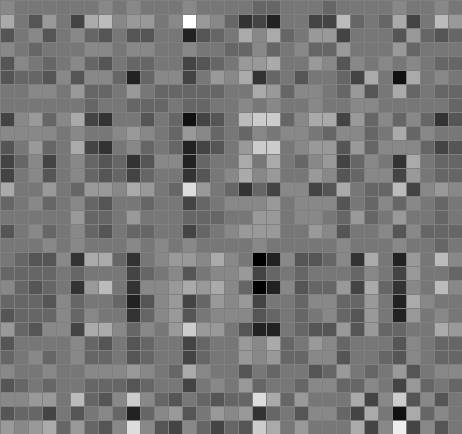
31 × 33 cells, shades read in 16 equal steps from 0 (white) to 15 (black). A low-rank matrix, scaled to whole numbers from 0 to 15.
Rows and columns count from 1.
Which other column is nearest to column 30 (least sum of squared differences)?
18
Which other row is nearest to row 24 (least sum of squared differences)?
21
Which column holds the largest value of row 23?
29
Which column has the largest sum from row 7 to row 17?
14
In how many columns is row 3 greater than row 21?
17
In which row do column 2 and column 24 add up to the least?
9
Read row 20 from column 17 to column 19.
7 6 11
